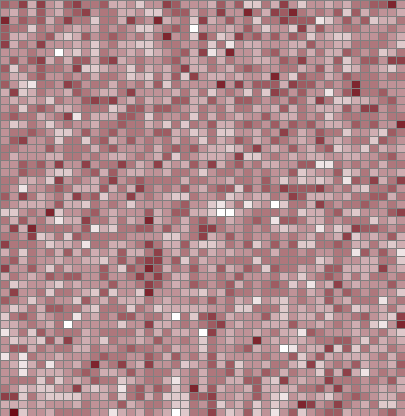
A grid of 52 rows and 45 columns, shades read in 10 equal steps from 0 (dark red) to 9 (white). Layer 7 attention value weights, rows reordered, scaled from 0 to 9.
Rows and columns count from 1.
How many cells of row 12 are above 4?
27
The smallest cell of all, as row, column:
52, 2
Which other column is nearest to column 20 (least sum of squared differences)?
5
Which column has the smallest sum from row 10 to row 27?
44
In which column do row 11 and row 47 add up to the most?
3
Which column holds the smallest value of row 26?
36
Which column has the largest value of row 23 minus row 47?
39
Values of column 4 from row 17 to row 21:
3 5 5 5 4
